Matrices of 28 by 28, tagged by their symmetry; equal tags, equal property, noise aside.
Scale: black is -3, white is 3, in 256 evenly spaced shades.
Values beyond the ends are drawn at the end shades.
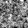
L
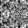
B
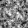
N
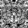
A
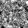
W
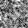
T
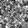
T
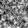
L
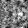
B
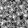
L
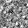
T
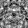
A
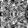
B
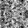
B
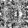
B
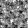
W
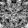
A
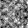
B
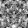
A
